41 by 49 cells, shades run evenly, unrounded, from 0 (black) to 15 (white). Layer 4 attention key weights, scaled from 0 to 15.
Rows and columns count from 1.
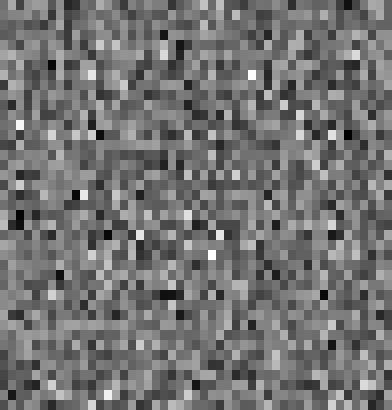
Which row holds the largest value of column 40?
17
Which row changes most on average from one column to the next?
14
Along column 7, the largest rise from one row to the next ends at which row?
39
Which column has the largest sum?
8
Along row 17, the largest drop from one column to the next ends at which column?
41
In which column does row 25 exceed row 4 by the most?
32
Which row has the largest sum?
6
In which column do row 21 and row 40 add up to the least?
2
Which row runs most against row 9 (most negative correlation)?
23
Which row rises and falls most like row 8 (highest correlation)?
7
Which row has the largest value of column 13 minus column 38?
11
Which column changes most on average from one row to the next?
42
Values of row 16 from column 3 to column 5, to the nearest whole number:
7 8 8
